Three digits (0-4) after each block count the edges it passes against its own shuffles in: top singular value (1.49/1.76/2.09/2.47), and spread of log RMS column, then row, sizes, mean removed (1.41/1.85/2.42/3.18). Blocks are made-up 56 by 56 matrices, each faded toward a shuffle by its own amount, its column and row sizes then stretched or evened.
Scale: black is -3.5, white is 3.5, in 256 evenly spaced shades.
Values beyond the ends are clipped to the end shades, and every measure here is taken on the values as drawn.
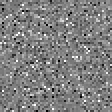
0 0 0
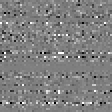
0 1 4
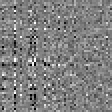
3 3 1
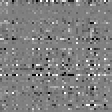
2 3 4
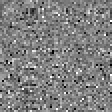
1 0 1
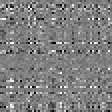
4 2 4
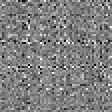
3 2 3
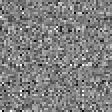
1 1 2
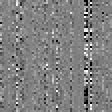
3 4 0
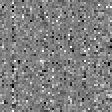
0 3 1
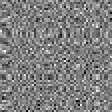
4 1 0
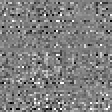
1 2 4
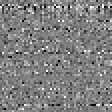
2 0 3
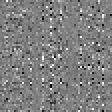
1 3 1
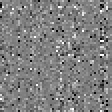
1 3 1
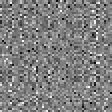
4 2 0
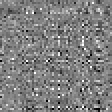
3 2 2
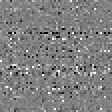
1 1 3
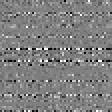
4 0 4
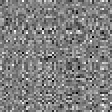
4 2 2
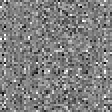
3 2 0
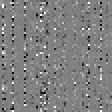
0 4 0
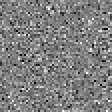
2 0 0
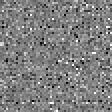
0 0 2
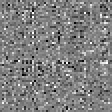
2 2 2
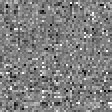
2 1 1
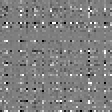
1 3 4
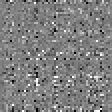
0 3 3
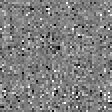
0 2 2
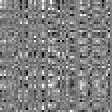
4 4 2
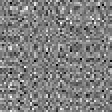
4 3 0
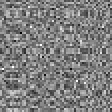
3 0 0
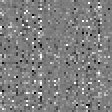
1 3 0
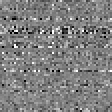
1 0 4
